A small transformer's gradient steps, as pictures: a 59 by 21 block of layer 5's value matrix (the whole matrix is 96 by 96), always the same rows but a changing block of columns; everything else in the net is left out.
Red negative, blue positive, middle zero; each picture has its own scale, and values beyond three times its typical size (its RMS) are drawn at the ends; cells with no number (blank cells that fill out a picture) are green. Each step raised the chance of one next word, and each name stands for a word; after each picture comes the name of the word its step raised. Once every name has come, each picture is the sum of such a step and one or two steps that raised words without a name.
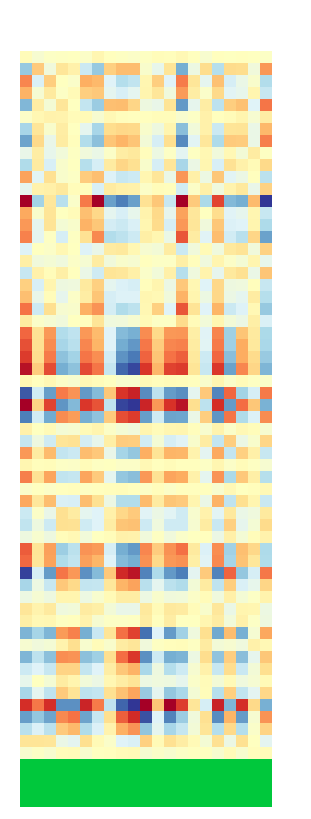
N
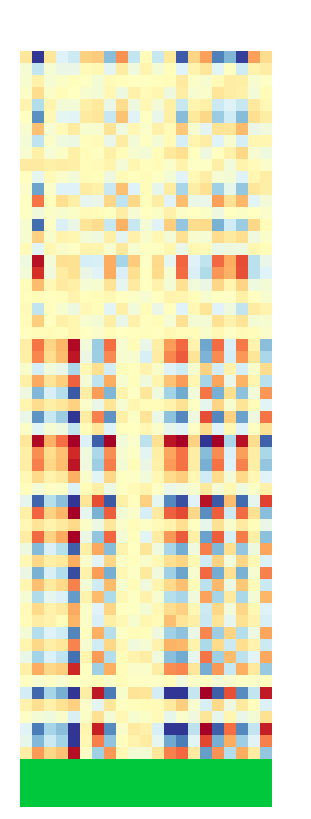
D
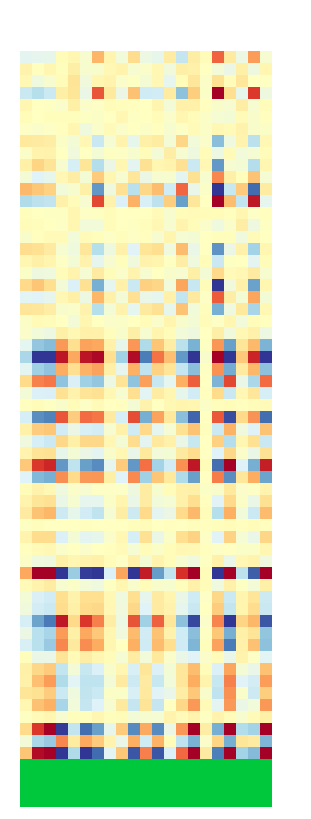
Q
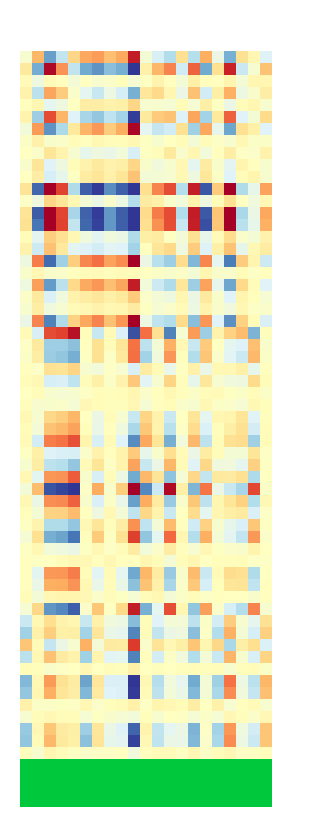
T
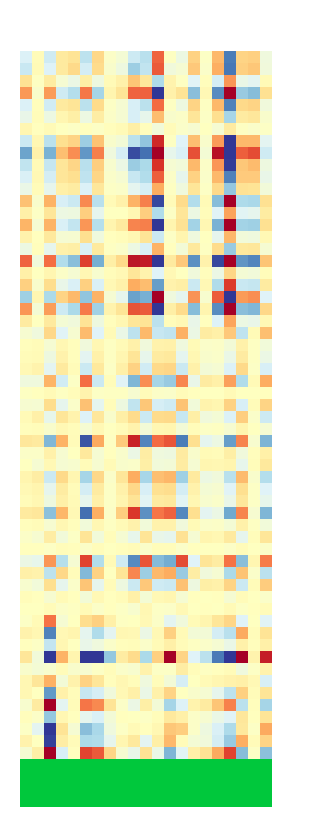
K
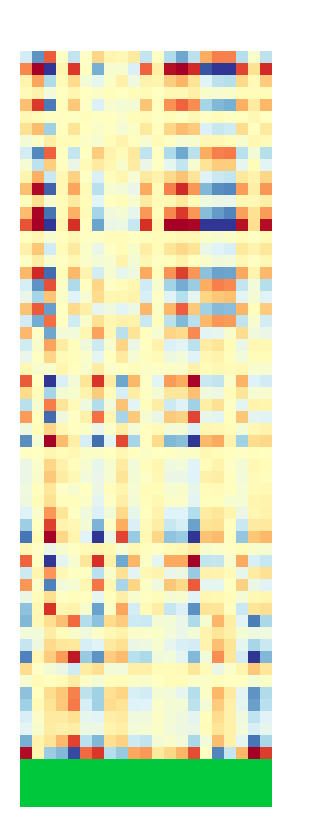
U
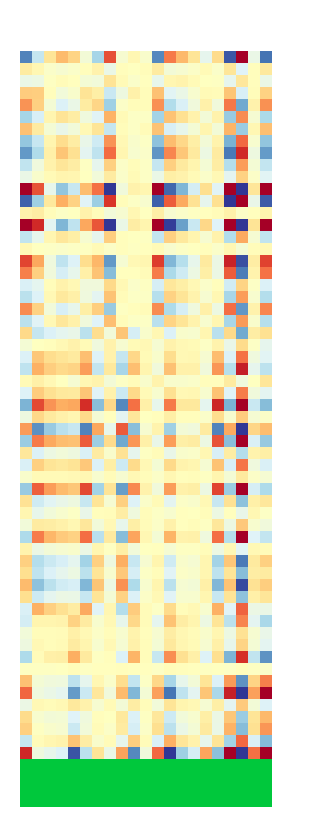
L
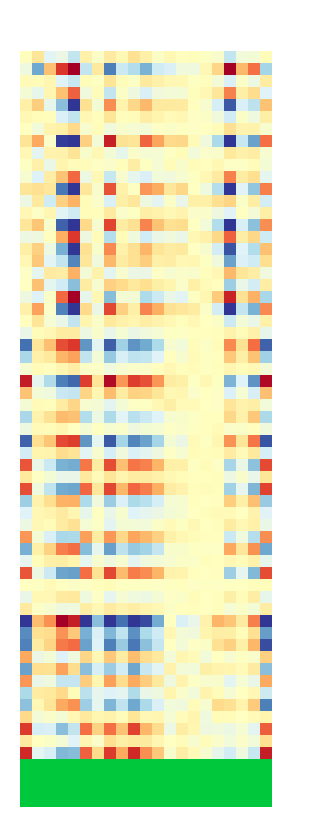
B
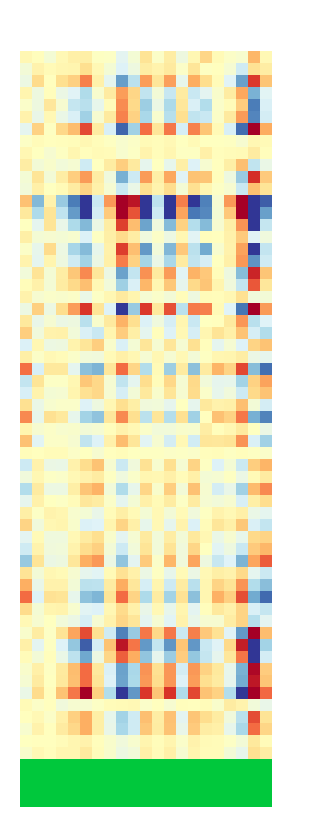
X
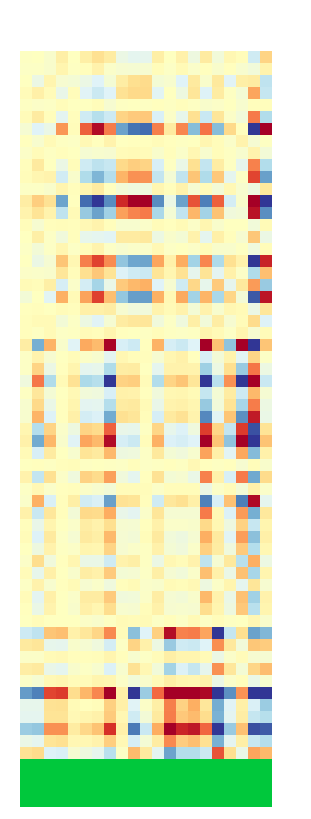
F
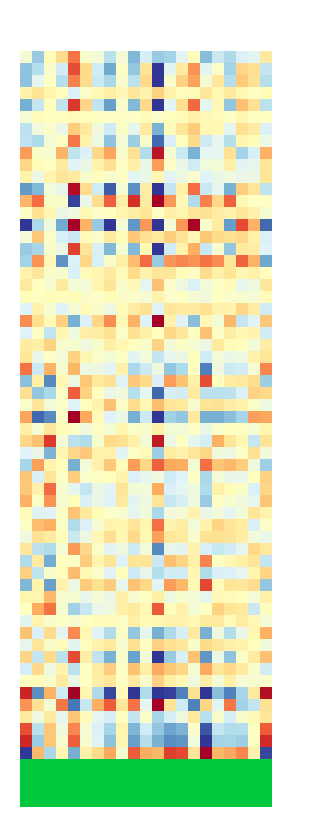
D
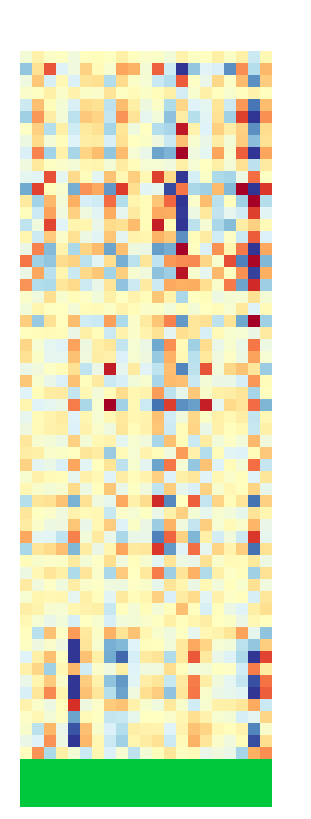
D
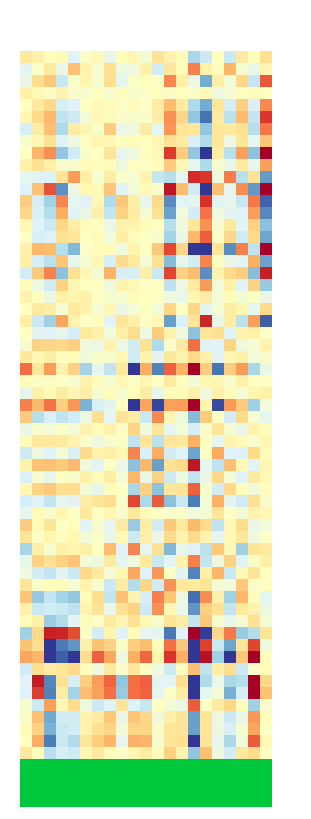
X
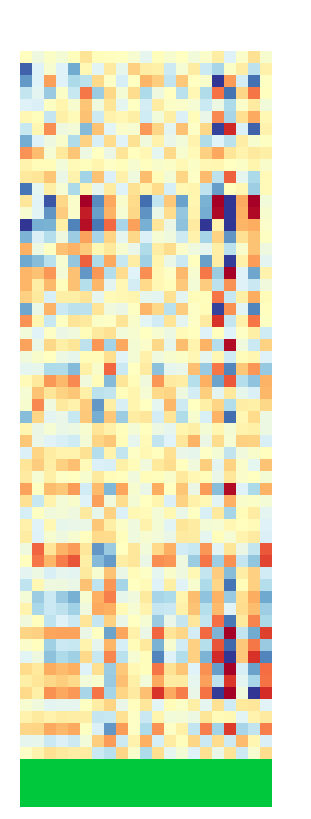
X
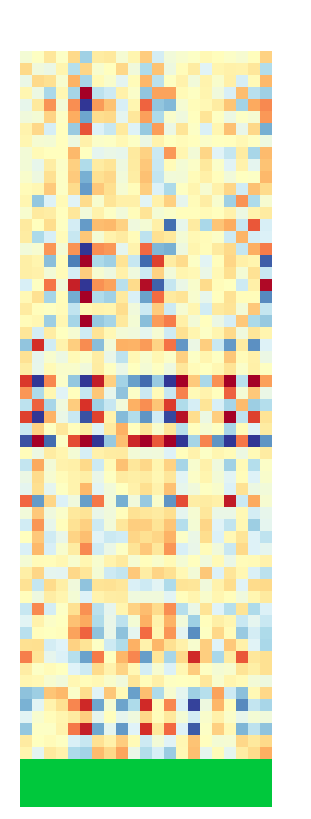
F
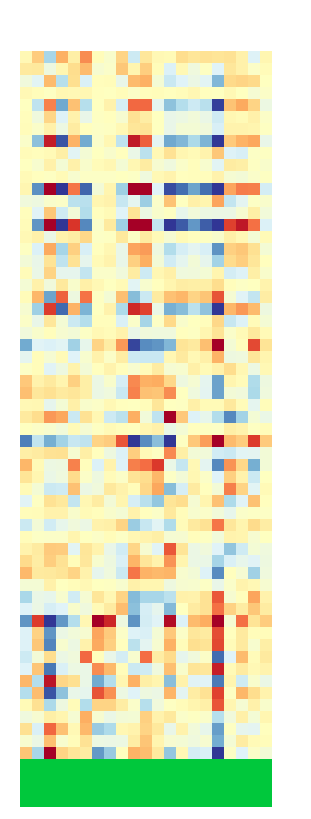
B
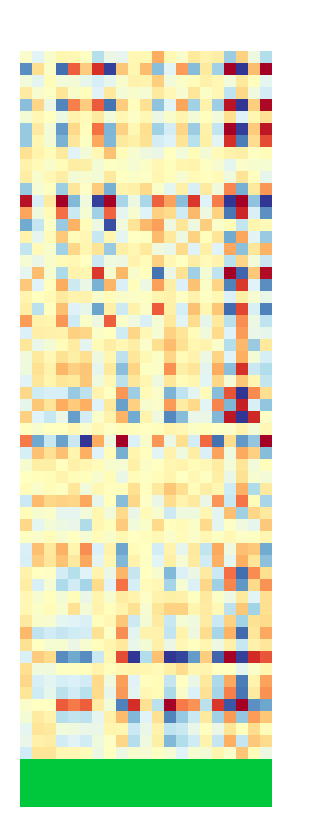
N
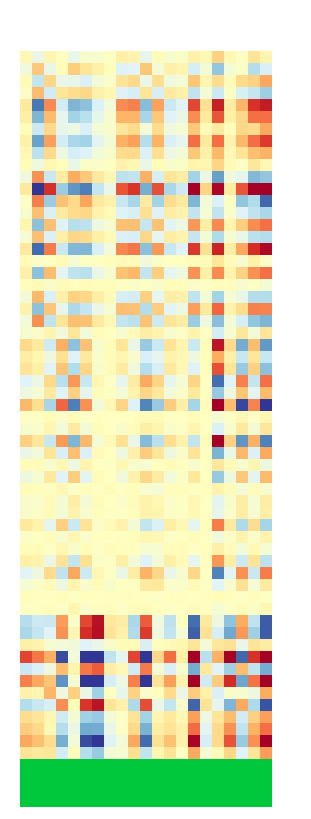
B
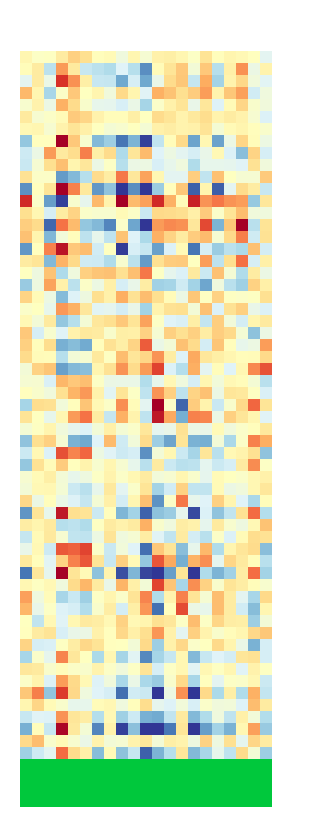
Q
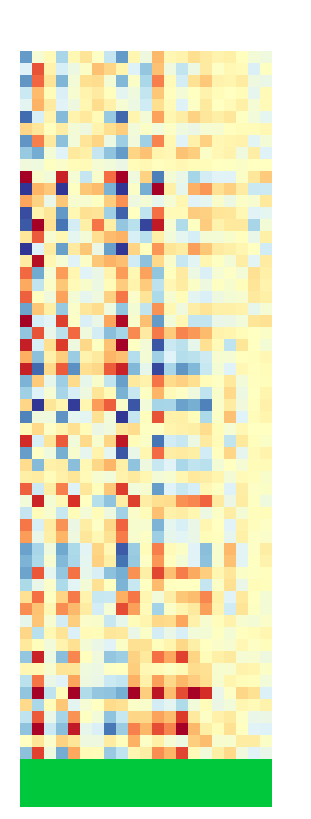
T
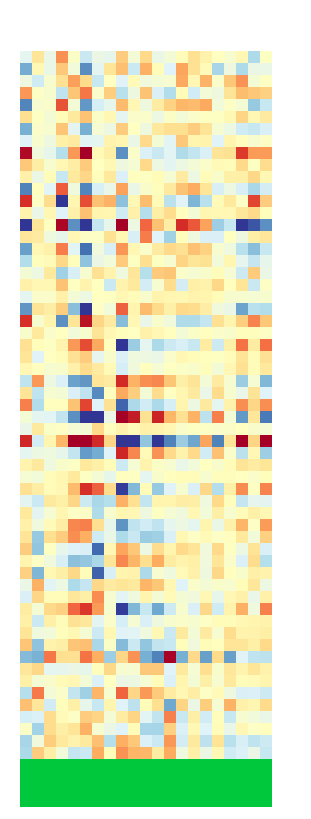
U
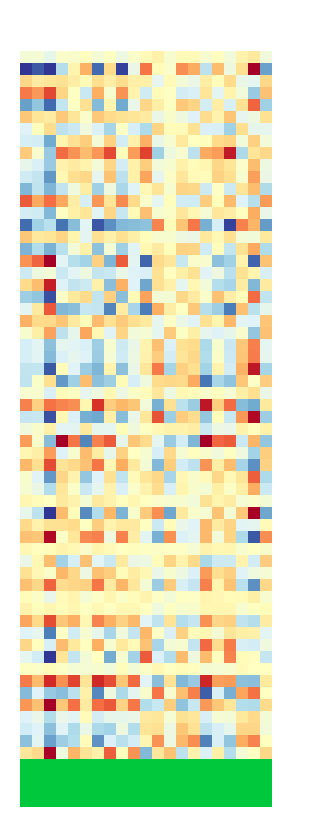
K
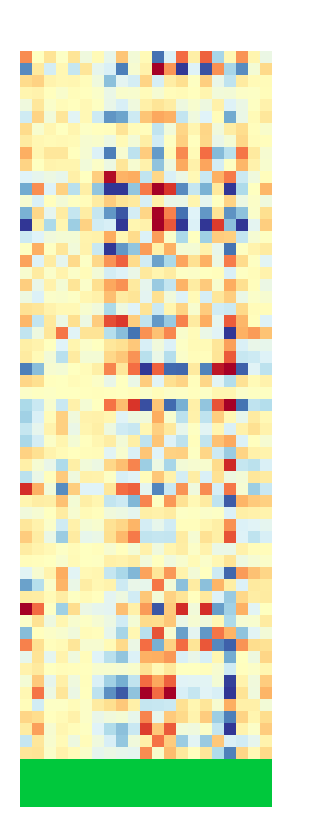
T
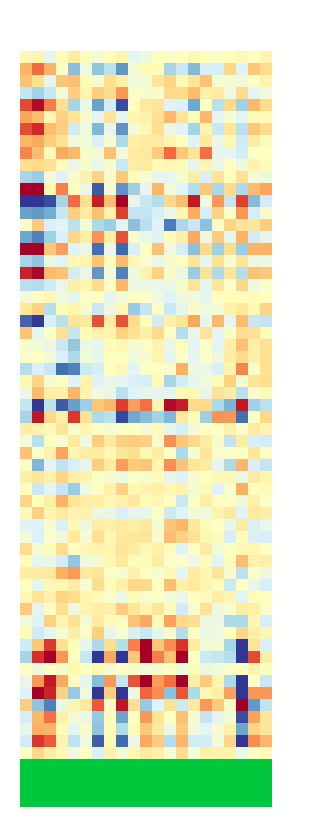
N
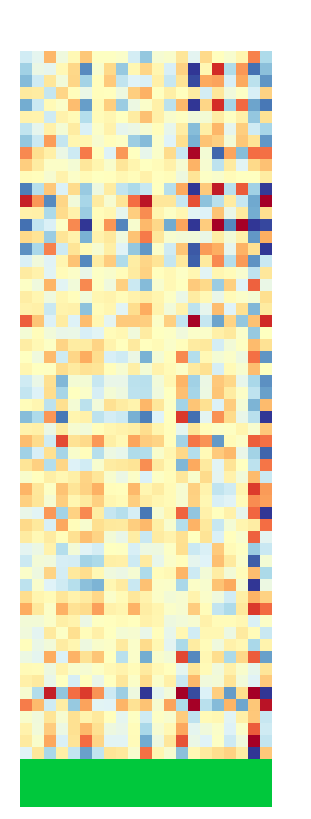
U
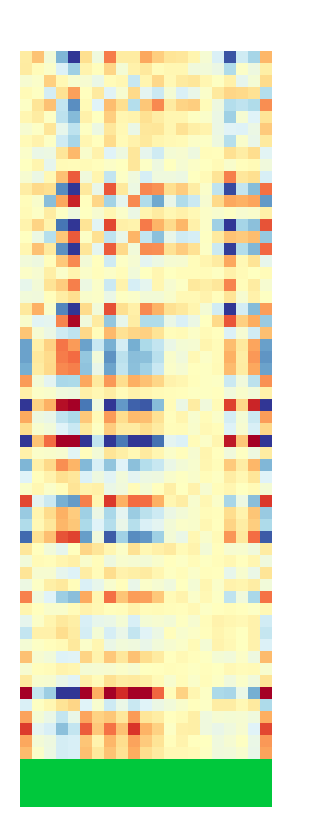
D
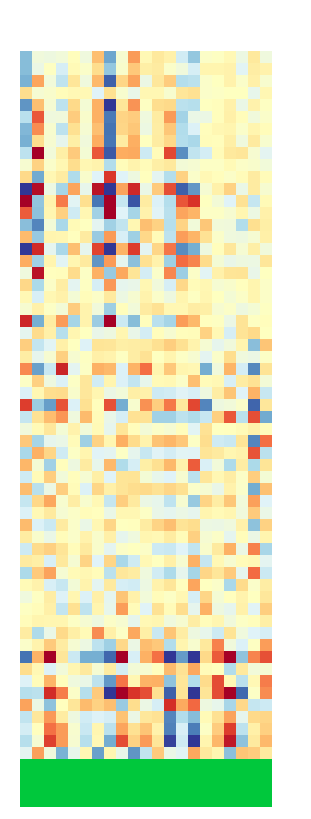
D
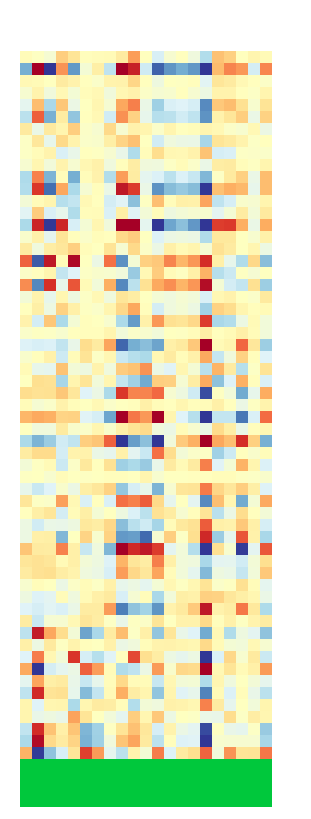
D
